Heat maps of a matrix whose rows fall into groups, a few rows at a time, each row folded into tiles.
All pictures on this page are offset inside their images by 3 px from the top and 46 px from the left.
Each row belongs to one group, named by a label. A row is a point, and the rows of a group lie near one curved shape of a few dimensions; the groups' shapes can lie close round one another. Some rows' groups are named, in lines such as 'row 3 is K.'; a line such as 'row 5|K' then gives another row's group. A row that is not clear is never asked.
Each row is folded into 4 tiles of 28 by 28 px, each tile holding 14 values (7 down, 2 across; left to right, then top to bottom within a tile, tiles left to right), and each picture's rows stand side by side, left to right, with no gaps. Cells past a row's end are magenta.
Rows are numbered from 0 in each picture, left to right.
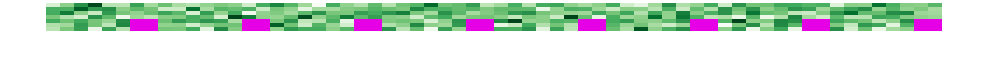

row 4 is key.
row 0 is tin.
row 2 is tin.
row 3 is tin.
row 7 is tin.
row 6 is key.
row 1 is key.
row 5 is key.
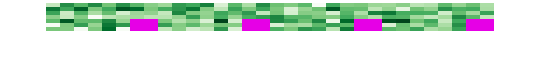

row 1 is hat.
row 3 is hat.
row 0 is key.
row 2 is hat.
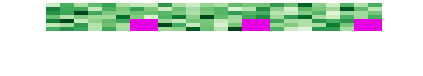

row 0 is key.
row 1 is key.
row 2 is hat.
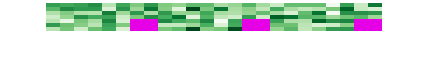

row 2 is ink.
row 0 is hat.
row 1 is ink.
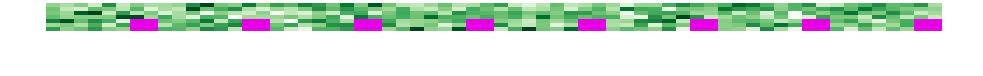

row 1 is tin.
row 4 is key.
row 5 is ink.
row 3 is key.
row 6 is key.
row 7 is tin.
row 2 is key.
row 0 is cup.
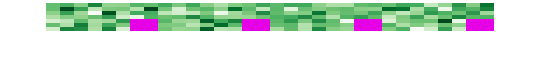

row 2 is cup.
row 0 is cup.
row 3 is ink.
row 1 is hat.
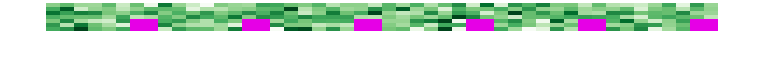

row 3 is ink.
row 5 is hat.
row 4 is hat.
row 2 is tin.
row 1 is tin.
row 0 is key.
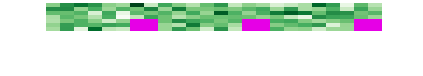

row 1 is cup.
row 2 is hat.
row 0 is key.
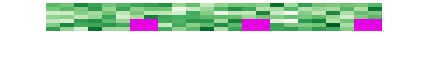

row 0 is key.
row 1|hat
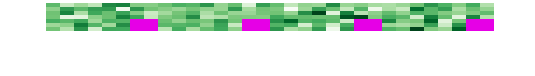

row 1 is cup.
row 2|cup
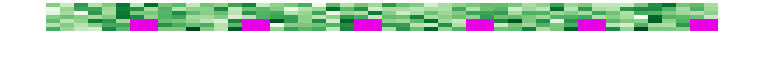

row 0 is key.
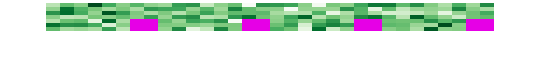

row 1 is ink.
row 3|hat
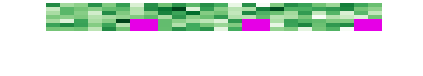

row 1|key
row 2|key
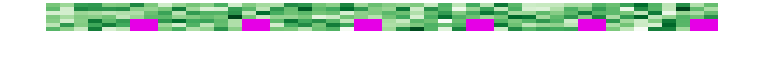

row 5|hat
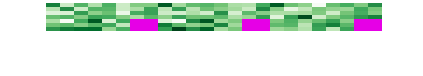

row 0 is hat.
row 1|hat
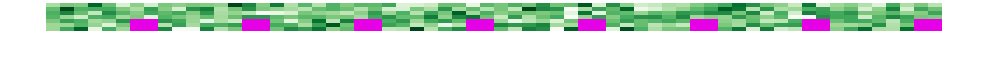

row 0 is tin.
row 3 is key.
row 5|tin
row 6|key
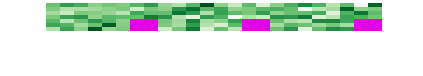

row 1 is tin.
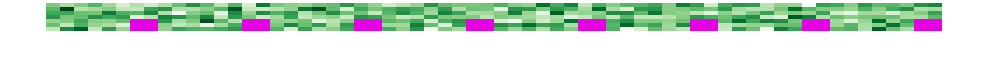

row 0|tin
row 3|tin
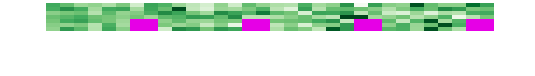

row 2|key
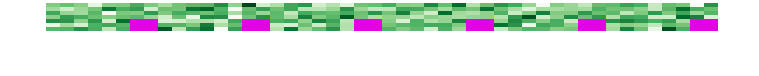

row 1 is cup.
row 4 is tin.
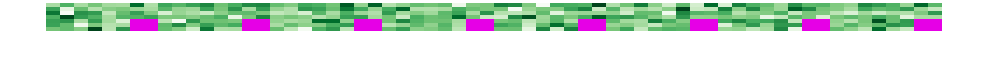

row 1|key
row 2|key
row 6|key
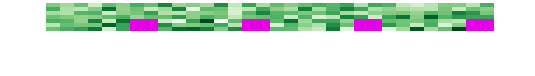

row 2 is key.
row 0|hat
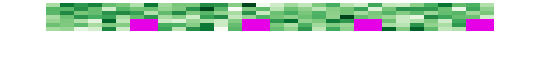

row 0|hat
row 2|key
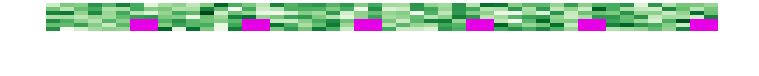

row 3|key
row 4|hat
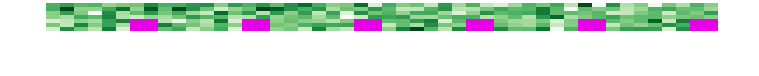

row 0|cup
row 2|key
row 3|hat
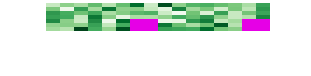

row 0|ink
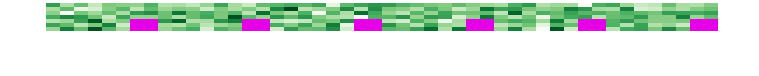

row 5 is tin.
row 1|key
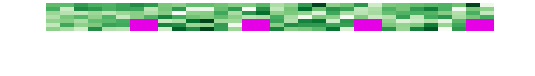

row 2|tin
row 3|cup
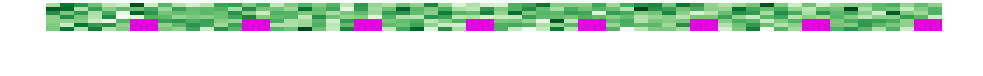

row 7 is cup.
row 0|key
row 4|hat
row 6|tin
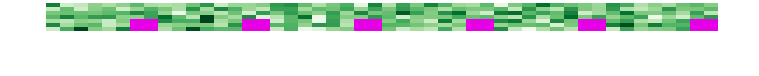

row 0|key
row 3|hat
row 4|hat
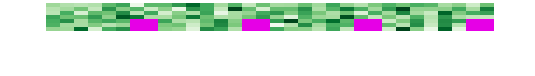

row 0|key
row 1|hat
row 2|key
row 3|cup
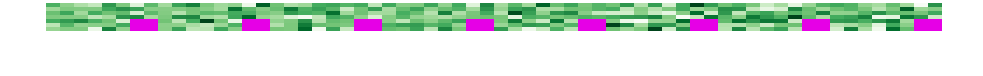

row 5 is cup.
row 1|ink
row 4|hat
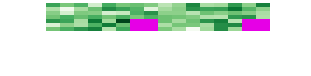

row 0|hat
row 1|key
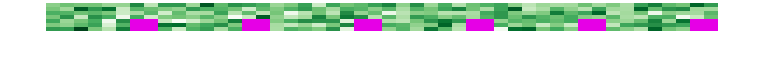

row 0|ink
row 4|tin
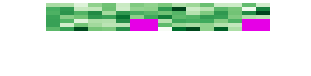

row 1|tin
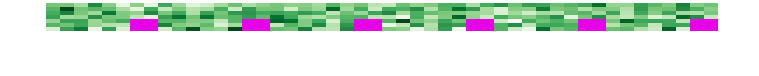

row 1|key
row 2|hat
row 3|key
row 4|key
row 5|key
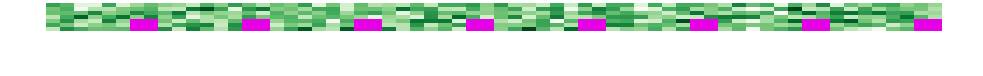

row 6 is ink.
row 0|tin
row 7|hat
